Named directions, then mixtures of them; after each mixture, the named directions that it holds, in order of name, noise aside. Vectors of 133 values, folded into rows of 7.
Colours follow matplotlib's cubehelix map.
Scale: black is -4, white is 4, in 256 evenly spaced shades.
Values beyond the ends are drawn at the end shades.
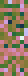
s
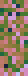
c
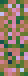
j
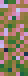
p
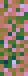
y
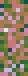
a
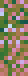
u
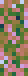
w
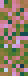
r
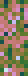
a, j, r.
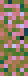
s.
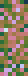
a.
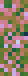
r.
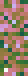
a, r, y.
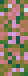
j.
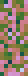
c, j.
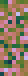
j, s, y.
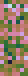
j, p.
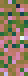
c, s.
